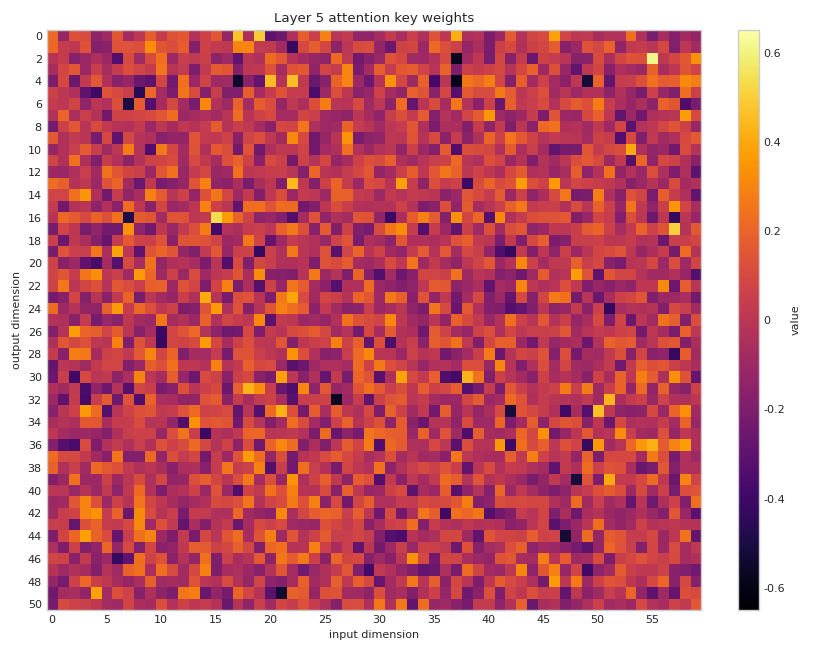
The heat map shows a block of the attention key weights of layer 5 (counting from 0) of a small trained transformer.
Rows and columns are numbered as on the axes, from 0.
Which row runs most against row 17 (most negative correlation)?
16
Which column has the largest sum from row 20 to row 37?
9
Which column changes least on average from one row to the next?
45
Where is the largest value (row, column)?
2, 55
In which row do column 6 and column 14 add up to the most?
27
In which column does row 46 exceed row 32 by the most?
26
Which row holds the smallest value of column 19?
19
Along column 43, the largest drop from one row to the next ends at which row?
21
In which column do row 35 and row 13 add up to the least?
38
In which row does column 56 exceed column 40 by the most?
22
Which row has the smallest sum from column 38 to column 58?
24
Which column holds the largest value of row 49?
4
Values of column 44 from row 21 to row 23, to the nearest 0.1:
-0.1 0 -0.2
